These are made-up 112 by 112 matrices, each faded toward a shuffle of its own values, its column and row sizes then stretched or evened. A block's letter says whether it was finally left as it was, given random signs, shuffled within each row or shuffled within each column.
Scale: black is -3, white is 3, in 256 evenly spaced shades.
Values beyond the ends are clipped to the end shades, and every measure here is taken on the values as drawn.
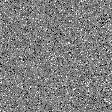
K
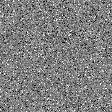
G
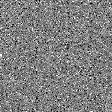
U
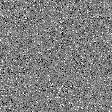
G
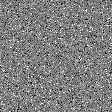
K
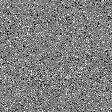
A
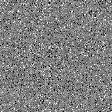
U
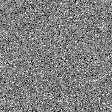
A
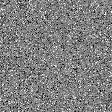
K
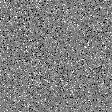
K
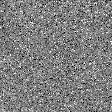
G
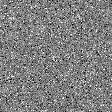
A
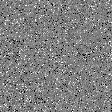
U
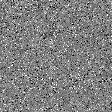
G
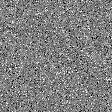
G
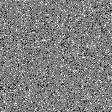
K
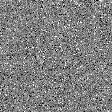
U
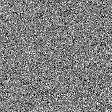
G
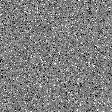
K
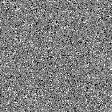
U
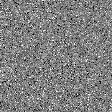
K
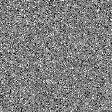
G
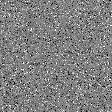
G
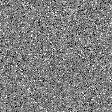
G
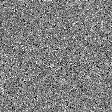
A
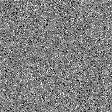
K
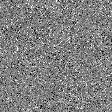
G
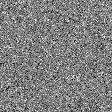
A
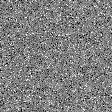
A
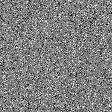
K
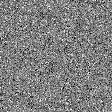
K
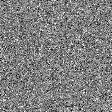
G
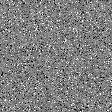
A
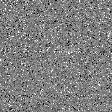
U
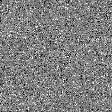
U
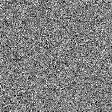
G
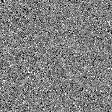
G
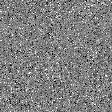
G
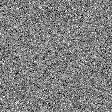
A
